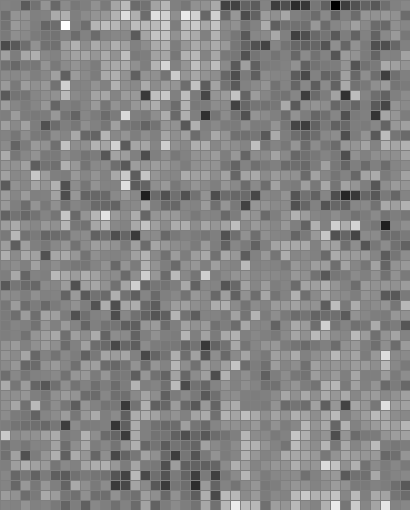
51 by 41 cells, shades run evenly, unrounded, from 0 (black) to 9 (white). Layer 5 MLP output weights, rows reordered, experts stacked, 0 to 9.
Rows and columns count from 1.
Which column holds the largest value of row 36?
39
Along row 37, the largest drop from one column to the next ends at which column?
25
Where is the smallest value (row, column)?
1, 34
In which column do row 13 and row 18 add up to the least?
31
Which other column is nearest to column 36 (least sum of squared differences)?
24
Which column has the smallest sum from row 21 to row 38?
12
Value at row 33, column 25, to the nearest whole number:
6
